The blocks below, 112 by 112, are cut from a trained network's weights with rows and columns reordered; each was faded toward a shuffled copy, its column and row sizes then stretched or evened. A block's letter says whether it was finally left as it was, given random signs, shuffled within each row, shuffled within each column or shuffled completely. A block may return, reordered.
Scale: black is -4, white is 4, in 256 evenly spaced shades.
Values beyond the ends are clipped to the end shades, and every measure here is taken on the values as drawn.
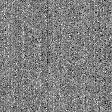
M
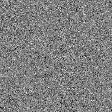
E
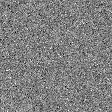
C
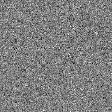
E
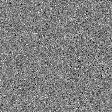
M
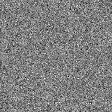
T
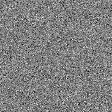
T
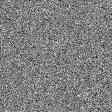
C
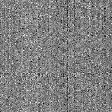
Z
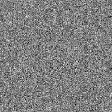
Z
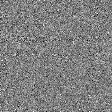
E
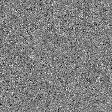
T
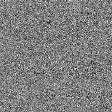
E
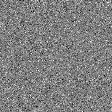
T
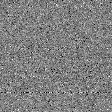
T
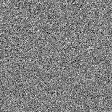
T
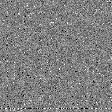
Z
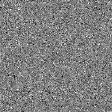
E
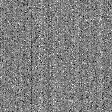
M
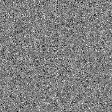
E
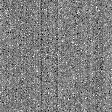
M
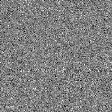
Z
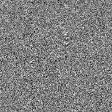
E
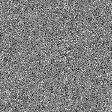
M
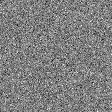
C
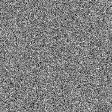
M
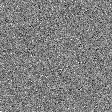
C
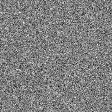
T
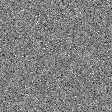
C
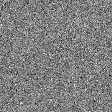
C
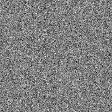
M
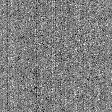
M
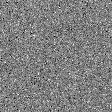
C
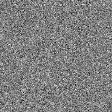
E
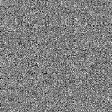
Z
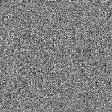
Z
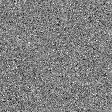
C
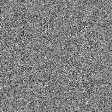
E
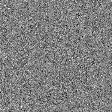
M
